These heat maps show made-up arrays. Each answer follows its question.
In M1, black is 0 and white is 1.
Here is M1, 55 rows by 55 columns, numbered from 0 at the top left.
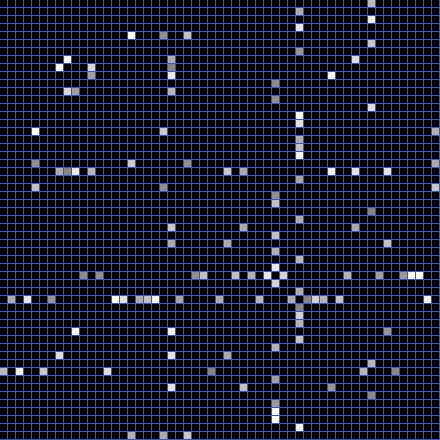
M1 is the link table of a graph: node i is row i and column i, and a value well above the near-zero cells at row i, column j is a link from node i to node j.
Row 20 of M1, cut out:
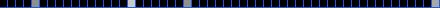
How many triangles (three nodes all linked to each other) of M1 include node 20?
4
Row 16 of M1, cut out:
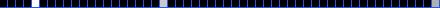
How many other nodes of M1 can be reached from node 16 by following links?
4
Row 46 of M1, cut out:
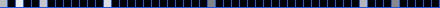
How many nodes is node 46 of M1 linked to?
7
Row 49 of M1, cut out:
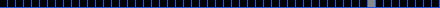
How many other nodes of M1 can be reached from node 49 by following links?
7
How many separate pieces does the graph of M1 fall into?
5
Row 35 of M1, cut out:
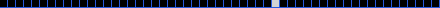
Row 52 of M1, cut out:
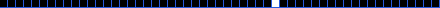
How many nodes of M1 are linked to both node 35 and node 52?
1
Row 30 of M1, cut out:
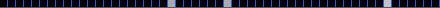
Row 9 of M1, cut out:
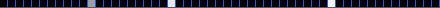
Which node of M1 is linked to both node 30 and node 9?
node 21
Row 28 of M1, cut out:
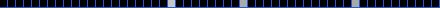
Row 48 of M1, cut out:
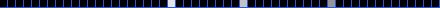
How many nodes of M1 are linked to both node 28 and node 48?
2
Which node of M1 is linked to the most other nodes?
node 37
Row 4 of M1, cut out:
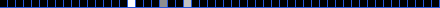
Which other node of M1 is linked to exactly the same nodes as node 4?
node 54
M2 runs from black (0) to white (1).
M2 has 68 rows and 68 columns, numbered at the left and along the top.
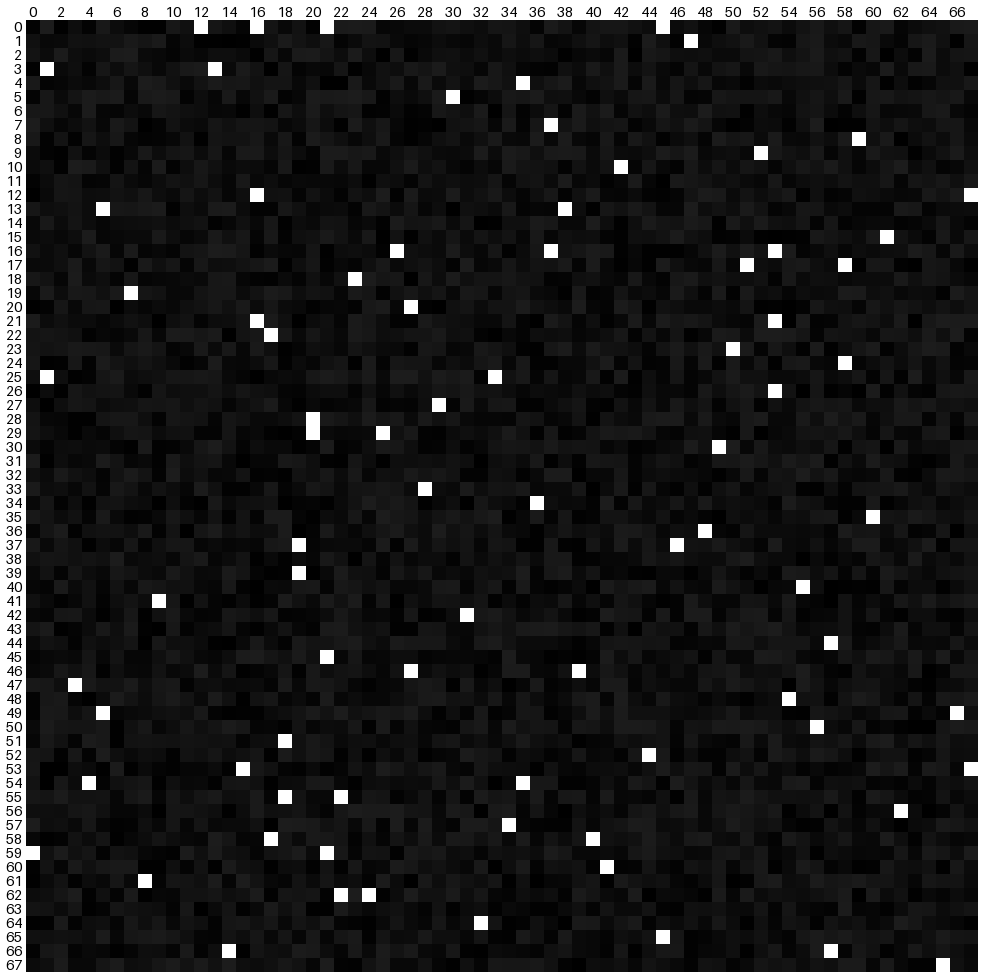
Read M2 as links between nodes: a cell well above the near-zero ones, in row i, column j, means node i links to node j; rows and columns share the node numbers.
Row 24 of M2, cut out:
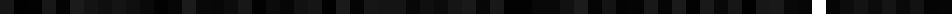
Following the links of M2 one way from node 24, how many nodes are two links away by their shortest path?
2
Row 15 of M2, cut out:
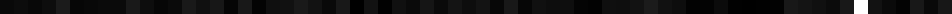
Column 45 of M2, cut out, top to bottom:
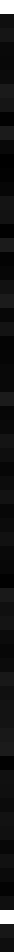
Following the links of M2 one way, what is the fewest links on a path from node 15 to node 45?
5
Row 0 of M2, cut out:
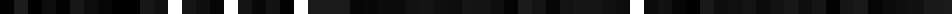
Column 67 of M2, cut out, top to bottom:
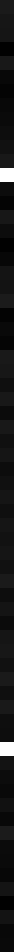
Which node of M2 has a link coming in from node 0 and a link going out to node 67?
node 12
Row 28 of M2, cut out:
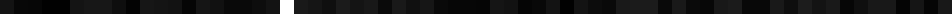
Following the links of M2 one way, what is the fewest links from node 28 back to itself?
6
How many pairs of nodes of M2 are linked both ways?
1
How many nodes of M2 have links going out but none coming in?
2
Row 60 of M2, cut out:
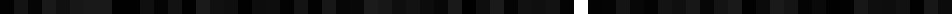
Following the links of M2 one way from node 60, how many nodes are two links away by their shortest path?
1
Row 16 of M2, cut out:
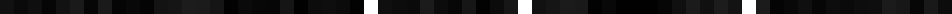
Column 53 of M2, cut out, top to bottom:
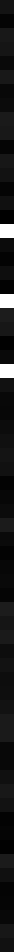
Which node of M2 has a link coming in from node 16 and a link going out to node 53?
node 26
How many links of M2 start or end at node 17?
4
